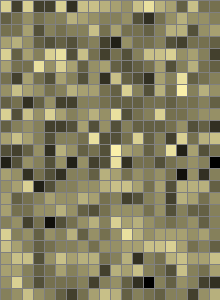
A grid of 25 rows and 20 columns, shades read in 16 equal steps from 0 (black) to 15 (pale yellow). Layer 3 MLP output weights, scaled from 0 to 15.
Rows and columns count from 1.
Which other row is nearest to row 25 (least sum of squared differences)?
3
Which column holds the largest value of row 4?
2
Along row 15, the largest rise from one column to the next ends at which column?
18
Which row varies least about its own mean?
9
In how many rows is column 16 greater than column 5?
12
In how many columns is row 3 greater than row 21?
7
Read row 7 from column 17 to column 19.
14 6 7
